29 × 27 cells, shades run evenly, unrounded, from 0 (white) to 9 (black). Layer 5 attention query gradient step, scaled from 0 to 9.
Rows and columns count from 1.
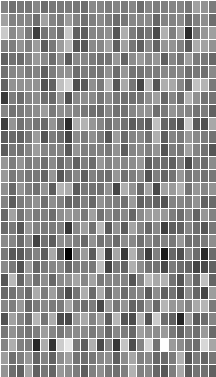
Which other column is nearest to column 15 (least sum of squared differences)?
7
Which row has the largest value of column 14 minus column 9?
27
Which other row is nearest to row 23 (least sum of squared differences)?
18
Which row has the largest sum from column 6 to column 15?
20
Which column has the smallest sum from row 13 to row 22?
13
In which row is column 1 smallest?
3
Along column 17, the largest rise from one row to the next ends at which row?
22
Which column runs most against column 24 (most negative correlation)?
1
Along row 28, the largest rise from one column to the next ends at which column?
24
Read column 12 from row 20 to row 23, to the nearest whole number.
6 5 3 5
